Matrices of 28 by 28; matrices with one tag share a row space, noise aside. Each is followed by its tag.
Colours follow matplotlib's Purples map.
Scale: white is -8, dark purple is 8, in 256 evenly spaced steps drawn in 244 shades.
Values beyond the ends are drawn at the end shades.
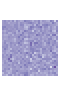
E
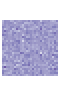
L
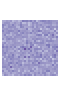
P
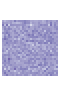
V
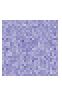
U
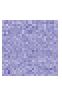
V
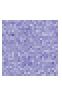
P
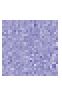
E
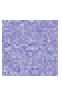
V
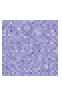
P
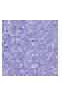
V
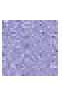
L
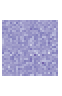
E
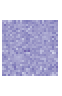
L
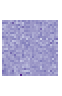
L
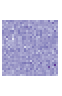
P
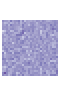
L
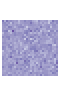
E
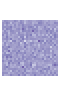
U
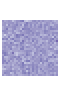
L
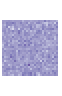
P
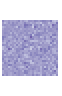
E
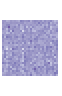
U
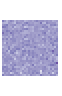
L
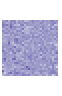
L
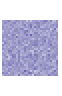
E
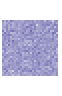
P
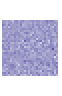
P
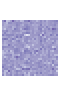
L
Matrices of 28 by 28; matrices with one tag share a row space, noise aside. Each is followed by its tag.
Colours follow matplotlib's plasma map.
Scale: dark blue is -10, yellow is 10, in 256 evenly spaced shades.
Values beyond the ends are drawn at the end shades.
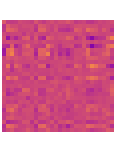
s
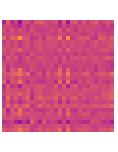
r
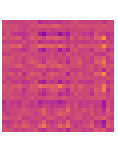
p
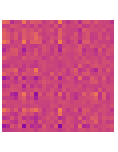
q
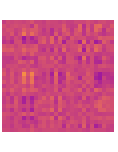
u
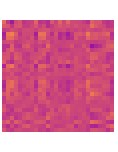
s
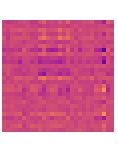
p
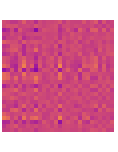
q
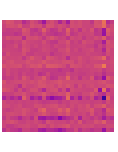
p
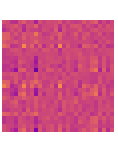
q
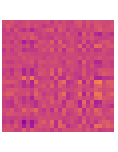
u
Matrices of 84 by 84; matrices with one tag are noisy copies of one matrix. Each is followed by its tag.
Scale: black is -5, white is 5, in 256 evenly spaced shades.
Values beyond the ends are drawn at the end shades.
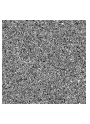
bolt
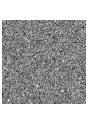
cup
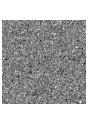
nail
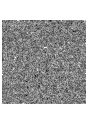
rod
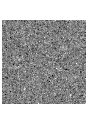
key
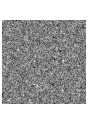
cup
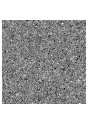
bolt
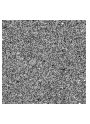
bolt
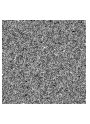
rod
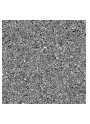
rod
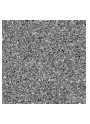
bolt
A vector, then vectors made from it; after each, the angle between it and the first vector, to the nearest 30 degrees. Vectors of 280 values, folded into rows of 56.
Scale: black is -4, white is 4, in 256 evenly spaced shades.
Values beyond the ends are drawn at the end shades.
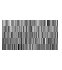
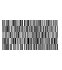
90 degrees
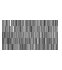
60 degrees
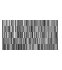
60 degrees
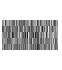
90 degrees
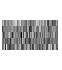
60 degrees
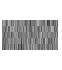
30 degrees
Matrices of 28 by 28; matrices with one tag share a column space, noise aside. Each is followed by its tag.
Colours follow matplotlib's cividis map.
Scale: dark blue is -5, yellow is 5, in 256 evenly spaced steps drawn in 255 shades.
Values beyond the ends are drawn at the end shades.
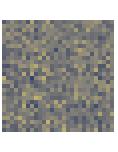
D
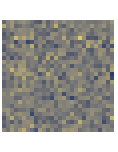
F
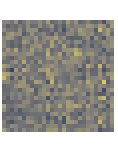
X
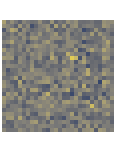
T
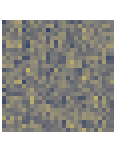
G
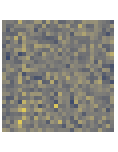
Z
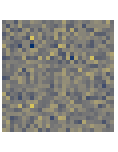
F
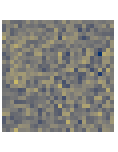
X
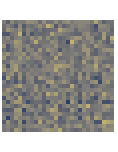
Z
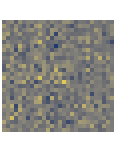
Z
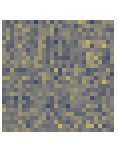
G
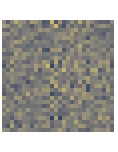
T
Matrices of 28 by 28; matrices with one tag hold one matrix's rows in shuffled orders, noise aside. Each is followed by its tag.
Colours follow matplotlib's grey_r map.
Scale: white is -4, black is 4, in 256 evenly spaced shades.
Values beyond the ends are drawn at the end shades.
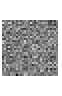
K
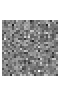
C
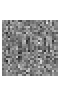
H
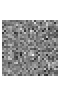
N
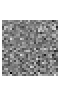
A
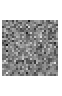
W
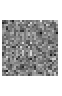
W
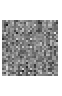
W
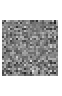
K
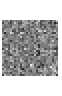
A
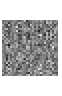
H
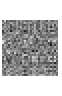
K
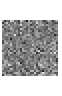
A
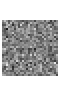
W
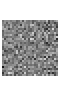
N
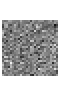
A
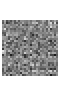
K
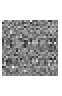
K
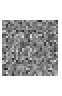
W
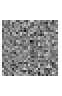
C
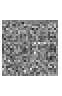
K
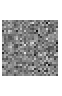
N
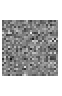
K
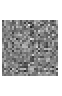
C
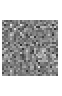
A
